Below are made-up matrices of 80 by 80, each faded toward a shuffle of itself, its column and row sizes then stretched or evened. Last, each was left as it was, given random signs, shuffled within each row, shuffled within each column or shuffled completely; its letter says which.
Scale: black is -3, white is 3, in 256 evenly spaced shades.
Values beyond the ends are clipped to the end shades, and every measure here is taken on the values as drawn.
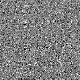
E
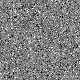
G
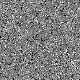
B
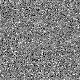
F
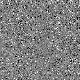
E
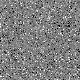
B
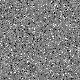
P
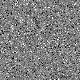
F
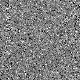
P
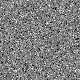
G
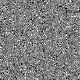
P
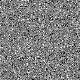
B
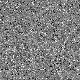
F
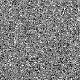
E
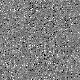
E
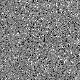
P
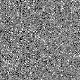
E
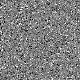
P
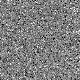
P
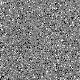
B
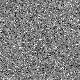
G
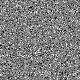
F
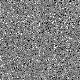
B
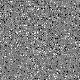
E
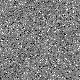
G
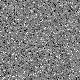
G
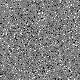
G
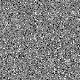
E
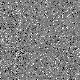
B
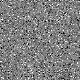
E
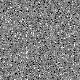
P
